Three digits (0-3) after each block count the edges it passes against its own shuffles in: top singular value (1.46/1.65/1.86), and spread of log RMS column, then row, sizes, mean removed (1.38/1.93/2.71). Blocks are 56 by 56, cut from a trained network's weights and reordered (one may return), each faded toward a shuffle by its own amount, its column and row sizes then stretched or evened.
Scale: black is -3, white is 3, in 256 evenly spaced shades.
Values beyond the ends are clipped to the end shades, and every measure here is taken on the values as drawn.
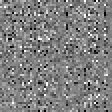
0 3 2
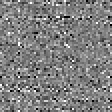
2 1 2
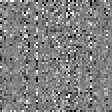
0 3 2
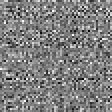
3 0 3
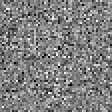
1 1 1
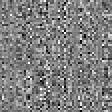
3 3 0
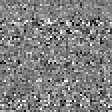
1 0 3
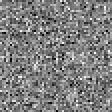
1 0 1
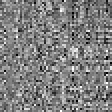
3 2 1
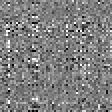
2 2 2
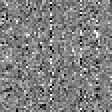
1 2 0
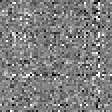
2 2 2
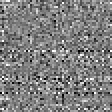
2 1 2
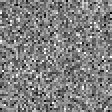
0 0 0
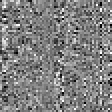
3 3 0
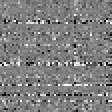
3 2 3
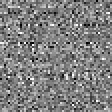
2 1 2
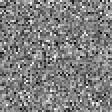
0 0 1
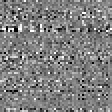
2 1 3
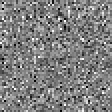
1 2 1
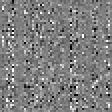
0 3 1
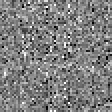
0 2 0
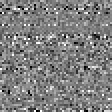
1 0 3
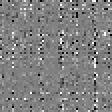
0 3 3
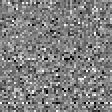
2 1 2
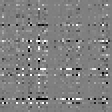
3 3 3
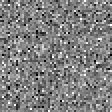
0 1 0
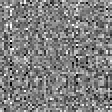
3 2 0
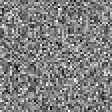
2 0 0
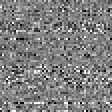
2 0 3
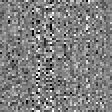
2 3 0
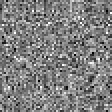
1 0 1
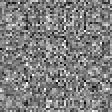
3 1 1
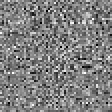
2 1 2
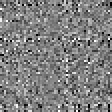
2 2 2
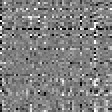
3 2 3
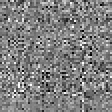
3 2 2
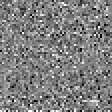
0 1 2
